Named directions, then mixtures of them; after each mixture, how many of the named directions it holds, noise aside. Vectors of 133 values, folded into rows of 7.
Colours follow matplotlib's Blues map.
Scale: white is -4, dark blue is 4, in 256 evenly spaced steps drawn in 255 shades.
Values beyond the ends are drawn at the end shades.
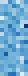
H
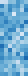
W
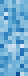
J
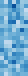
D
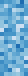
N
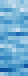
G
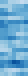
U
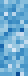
three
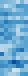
two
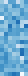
two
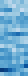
one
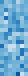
one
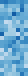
three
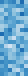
two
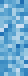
one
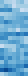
one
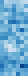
four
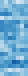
two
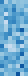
two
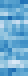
one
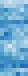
four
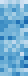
four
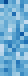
two
